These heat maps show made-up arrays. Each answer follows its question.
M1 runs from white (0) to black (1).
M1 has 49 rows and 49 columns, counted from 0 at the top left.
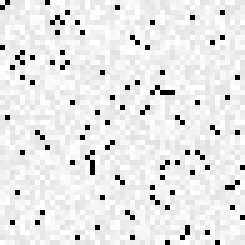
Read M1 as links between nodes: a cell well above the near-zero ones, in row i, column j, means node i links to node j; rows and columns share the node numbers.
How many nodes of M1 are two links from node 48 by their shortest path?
4
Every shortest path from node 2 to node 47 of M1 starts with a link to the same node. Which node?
node 44
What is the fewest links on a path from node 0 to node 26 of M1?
7
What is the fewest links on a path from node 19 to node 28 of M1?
2
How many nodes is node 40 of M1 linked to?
1
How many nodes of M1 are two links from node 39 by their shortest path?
4
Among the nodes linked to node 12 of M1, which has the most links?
node 4
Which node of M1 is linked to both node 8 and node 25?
node 42
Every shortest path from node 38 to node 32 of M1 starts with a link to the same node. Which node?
node 34
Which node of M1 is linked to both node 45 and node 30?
node 37
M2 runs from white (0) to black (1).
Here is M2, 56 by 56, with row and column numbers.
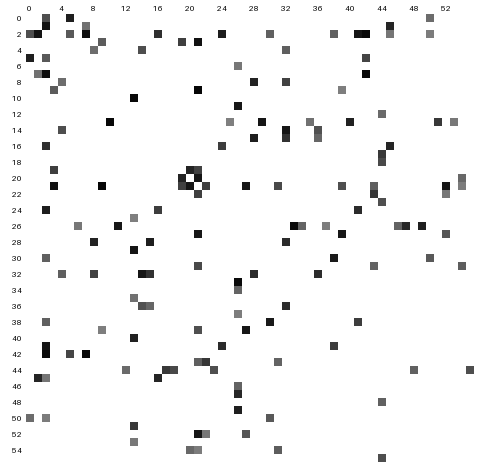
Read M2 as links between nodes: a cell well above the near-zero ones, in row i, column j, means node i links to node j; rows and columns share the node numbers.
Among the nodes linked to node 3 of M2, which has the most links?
node 21
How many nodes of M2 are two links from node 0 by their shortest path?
9
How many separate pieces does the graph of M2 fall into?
6
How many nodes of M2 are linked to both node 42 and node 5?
1
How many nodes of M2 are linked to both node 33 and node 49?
1
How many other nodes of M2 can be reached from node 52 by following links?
11
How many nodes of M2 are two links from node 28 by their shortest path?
3
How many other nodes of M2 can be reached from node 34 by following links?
8
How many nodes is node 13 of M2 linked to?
7
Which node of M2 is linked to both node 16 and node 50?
node 2
